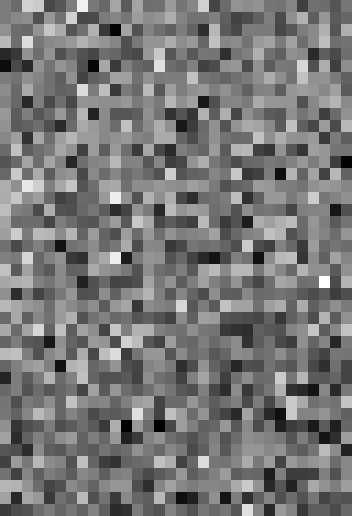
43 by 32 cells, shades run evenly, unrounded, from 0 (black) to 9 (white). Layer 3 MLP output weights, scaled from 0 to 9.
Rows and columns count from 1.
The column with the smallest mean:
31
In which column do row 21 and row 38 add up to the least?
6
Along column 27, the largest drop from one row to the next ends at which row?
36
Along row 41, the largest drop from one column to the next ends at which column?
25
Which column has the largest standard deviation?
11
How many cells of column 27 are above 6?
6
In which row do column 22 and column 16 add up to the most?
15
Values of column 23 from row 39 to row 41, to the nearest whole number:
6 4 7
